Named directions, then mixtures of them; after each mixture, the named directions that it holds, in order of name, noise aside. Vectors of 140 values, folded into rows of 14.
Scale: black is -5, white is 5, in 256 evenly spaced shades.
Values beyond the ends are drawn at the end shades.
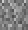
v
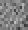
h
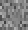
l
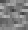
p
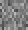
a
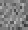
h.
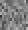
a, h, l.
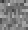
a, p, v.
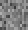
l.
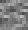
p.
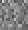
v.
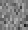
h, l.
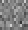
l, v.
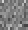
a, l, v.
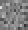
h, l, p.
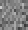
a, h, p.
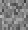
a, h, v.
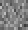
a, h, l.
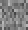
a.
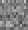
l, p, v.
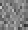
a, h, l.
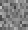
l.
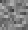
p, v.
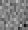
h, l, v.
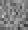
h, l.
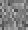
a.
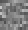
l, p.
